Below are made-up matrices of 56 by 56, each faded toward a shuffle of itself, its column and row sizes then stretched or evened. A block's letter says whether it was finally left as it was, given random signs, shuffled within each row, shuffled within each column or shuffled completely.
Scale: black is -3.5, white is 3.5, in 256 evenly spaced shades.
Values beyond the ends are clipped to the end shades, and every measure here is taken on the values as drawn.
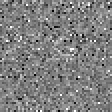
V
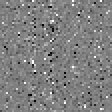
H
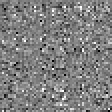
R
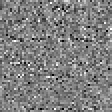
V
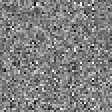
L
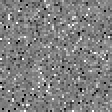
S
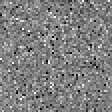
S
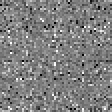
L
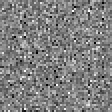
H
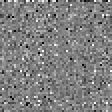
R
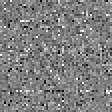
L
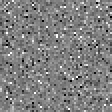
H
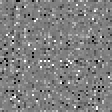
R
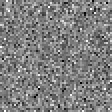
S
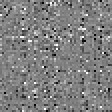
R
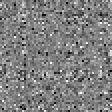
R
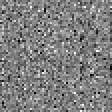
H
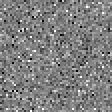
S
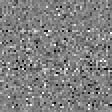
V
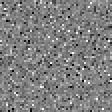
S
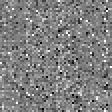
H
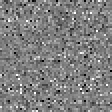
V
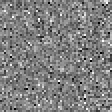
H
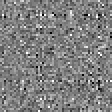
R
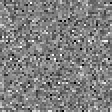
V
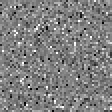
S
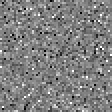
S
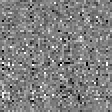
L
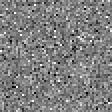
S
